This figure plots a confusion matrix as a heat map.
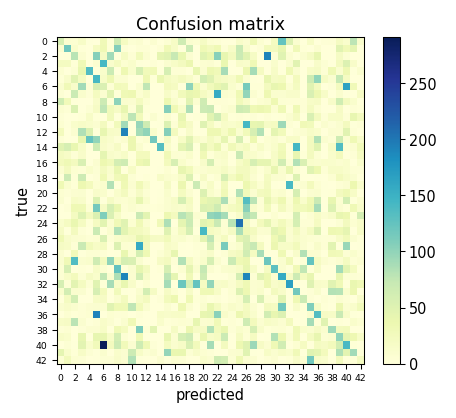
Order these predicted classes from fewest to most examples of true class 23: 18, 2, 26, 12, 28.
28, 2, 12, 18, 26
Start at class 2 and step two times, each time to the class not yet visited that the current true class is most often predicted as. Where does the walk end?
35
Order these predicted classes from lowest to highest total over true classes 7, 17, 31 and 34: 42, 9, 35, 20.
42, 20, 35, 9
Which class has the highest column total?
26
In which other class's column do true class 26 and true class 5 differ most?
36
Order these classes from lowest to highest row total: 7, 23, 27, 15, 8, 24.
15, 8, 7, 27, 24, 23
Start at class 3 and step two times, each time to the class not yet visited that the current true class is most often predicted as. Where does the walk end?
40
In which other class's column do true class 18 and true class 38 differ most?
11
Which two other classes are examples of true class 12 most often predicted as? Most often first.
9, 15
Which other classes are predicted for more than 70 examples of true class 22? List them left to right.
5, 26, 36
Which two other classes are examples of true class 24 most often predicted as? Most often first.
25, 15
